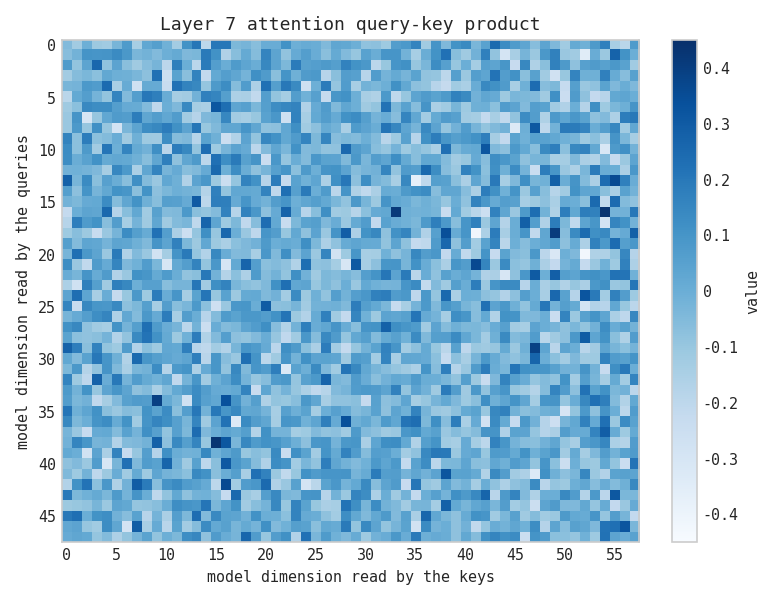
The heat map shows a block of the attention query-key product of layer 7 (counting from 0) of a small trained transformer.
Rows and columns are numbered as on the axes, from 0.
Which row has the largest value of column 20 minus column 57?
25
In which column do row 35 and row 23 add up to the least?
50
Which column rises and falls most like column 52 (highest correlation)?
9
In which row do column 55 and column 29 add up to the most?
43
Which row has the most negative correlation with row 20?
18
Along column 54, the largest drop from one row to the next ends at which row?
17
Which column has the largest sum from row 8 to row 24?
55
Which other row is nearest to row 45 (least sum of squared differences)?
15
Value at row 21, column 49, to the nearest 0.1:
-0.2
